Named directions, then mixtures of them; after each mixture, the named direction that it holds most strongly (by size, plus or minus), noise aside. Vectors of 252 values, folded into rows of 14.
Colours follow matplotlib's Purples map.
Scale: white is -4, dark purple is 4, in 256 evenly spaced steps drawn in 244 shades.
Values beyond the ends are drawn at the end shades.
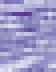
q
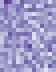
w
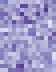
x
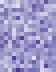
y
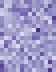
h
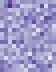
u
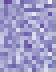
w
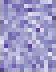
w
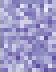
x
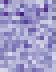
x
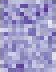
x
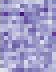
x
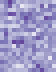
u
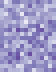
x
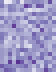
w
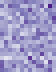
h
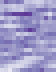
q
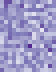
w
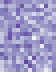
w
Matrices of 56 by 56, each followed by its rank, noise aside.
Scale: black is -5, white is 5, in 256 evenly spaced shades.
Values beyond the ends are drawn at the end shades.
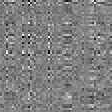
three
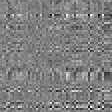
two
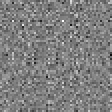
five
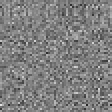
six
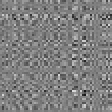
three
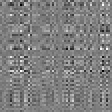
two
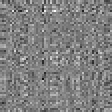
six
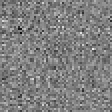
six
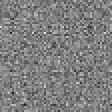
six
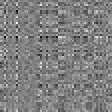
two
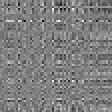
two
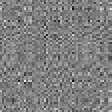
four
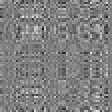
three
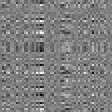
two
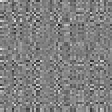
three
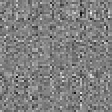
five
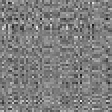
four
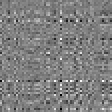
two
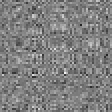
five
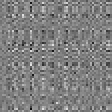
two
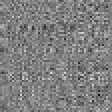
six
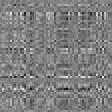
two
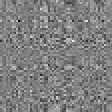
five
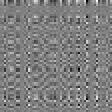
two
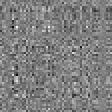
four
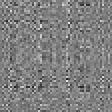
four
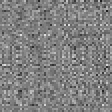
five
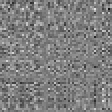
five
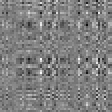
two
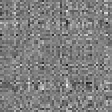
five
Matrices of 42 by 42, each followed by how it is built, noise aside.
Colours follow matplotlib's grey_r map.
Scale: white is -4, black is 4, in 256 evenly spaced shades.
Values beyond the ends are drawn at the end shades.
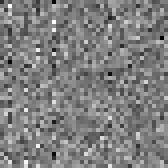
uneven columns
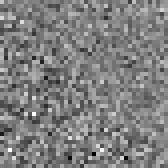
lower triangular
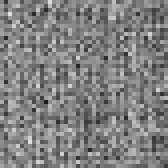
blocks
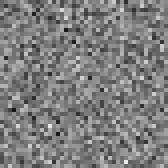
noise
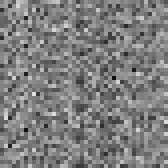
repeating rows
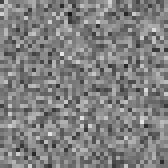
noise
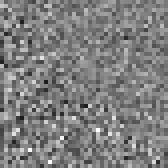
lower triangular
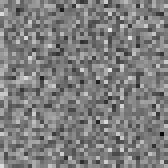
repeating rows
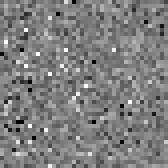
sparse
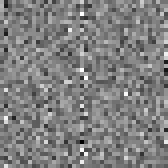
uneven columns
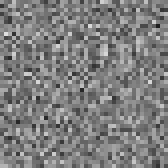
blocks
